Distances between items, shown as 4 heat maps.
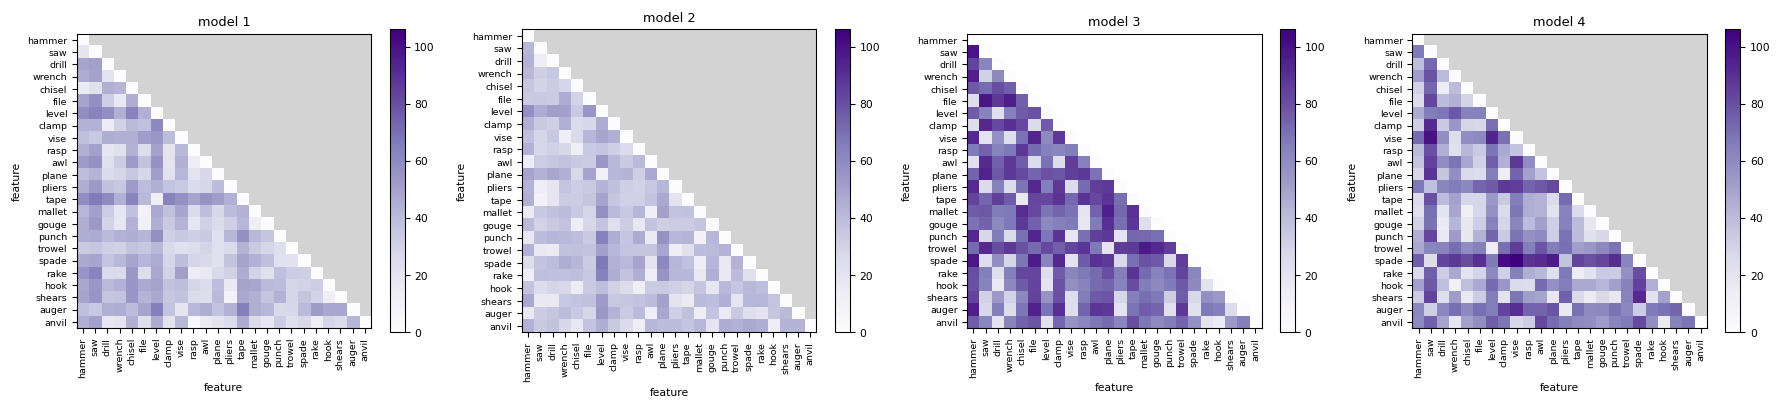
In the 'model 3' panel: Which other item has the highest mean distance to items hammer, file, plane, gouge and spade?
tape
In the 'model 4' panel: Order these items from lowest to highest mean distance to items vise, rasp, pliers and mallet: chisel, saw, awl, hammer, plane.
chisel, hammer, plane, awl, saw
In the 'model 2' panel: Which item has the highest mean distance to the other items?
level
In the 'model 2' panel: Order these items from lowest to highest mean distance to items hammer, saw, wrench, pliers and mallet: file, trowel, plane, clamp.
trowel, file, clamp, plane
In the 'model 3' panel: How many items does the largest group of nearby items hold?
8
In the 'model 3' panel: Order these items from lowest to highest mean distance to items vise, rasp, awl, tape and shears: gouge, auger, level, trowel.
auger, gouge, level, trowel
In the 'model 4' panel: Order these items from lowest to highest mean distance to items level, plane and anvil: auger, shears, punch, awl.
shears, punch, awl, auger
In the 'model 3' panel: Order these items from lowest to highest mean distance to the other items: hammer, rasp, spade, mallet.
spade, rasp, mallet, hammer
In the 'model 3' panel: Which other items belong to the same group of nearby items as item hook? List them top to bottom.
drill, level, rake, anvil
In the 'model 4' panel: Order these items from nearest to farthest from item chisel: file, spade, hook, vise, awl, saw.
file, hook, awl, vise, saw, spade
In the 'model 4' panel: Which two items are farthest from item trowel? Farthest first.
vise, awl
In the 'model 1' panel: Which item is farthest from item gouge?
saw
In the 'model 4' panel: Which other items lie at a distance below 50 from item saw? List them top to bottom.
pliers, spade, auger
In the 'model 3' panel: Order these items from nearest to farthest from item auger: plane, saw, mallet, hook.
saw, hook, mallet, plane
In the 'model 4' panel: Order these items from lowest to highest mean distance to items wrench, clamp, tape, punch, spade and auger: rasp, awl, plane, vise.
plane, rasp, awl, vise
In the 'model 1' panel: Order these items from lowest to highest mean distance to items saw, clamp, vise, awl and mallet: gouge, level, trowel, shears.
trowel, gouge, shears, level
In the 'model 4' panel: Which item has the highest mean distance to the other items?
spade
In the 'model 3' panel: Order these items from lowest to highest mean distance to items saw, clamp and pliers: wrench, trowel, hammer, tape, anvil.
wrench, anvil, hammer, tape, trowel
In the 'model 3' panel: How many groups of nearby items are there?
6
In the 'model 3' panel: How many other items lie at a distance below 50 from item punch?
7
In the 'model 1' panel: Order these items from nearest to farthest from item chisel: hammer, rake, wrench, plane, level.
hammer, plane, wrench, rake, level
